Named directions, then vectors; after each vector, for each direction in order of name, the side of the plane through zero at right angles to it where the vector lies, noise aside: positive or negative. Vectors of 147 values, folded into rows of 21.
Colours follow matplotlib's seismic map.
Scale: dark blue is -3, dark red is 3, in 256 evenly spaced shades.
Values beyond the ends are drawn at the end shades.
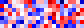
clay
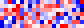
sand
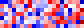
positive, negative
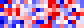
positive, positive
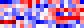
positive, negative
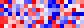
negative, negative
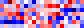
positive, positive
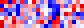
negative, negative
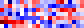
negative, negative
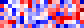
positive, negative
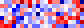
positive, negative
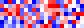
positive, positive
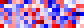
negative, negative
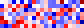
negative, positive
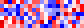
negative, negative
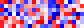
negative, negative
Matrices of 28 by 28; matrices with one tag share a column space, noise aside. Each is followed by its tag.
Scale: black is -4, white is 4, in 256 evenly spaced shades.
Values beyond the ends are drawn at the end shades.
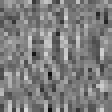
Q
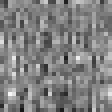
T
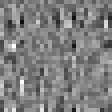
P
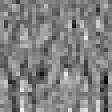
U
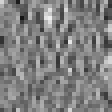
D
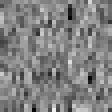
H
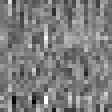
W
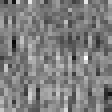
T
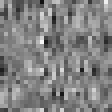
D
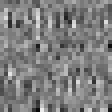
P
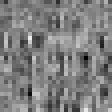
T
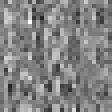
Q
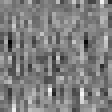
T
